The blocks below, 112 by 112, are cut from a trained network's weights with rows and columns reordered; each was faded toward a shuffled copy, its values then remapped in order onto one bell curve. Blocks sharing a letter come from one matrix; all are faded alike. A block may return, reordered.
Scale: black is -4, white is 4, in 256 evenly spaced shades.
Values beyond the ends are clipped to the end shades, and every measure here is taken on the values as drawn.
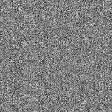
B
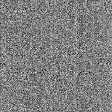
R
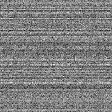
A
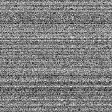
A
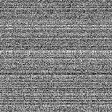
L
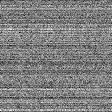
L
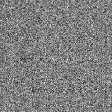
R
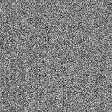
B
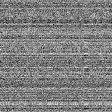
A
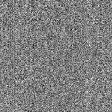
R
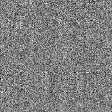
R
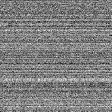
L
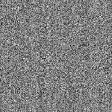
R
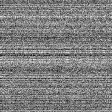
A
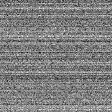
A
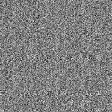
R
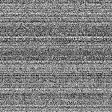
L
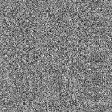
B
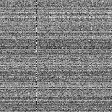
L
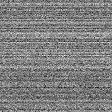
L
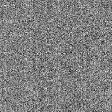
R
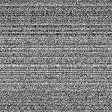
L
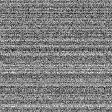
L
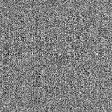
R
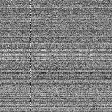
L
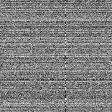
L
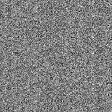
B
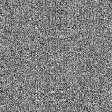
B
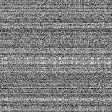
L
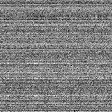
L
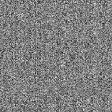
R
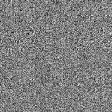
R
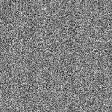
B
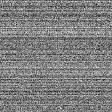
L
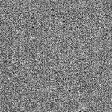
B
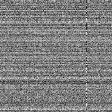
L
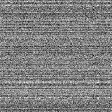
A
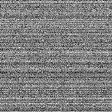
A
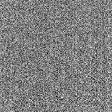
R
